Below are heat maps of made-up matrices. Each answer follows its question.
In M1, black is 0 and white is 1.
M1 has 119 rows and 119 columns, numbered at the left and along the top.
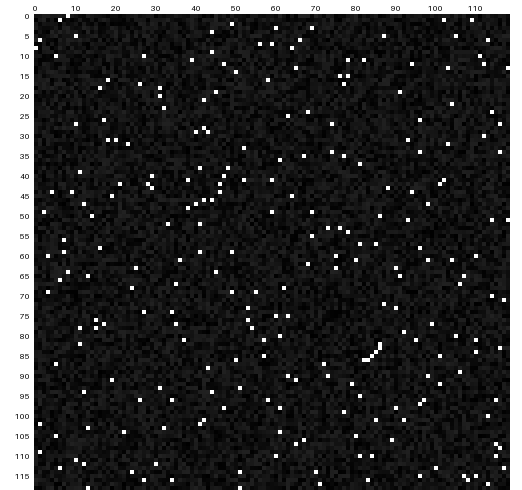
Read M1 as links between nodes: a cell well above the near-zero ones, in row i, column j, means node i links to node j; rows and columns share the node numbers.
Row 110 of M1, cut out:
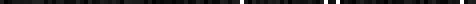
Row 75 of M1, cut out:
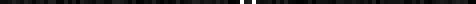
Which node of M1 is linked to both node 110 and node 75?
node 60
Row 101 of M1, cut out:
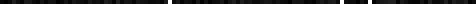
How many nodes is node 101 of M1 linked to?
3
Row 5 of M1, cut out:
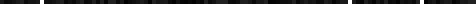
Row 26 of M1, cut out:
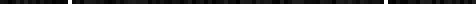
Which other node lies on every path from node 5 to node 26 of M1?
node 96
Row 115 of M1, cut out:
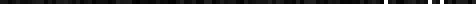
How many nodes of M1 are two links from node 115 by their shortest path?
8
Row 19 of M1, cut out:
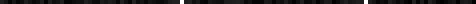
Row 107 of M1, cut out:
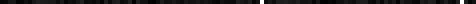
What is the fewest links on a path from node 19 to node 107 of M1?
3
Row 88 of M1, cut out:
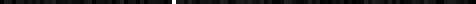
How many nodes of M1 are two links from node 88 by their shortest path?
1
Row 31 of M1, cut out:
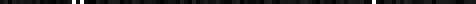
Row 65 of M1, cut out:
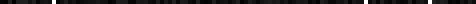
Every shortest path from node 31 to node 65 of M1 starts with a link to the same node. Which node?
node 93
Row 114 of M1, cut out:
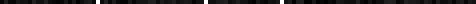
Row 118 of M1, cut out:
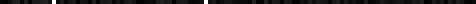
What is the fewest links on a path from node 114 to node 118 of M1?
2
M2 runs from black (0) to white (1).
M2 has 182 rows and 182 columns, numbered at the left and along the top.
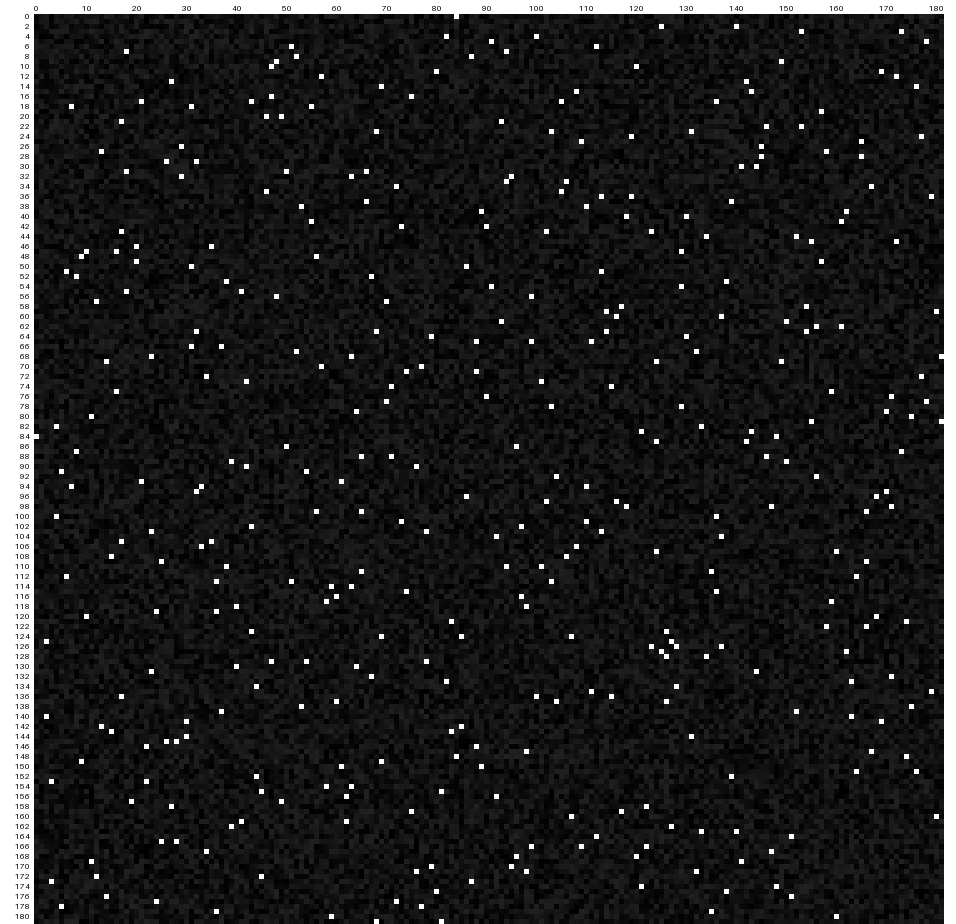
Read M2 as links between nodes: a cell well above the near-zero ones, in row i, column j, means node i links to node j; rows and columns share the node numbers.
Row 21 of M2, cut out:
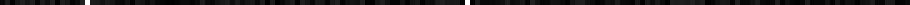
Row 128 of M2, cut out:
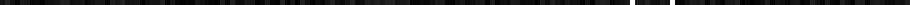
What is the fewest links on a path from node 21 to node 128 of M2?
5
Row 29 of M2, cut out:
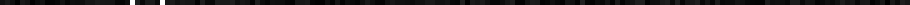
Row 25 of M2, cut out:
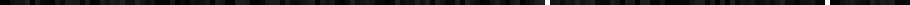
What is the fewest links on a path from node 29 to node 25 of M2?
5
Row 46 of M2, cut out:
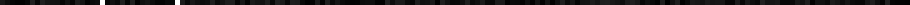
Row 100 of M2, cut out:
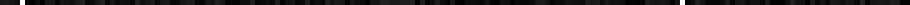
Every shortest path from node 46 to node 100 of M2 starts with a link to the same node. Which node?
node 35
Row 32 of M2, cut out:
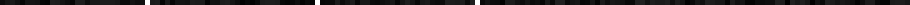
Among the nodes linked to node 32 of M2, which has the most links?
node 63
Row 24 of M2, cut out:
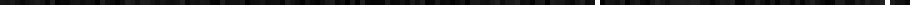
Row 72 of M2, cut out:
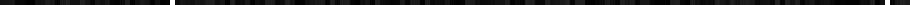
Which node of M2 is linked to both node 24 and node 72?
node 177
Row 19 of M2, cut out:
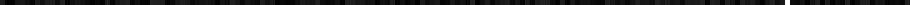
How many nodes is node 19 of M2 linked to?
1
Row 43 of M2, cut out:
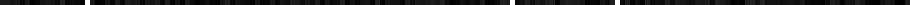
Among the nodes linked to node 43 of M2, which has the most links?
node 17
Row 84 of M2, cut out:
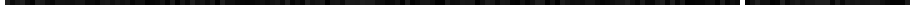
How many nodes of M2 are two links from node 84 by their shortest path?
1
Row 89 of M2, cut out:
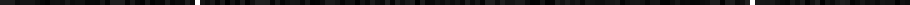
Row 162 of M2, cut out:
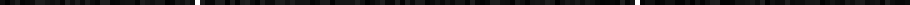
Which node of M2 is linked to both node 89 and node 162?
node 39
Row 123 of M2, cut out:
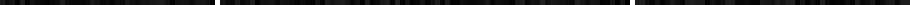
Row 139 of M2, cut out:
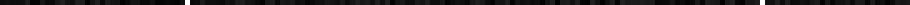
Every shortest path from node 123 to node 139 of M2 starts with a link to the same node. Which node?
node 126
